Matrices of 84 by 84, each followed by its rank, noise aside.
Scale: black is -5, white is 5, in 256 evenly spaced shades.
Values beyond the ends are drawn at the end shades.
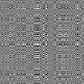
two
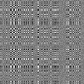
one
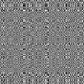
two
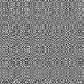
three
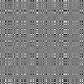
one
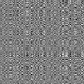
three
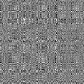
four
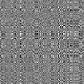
three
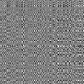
three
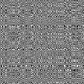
four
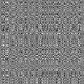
four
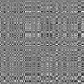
two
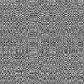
four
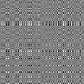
one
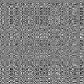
four
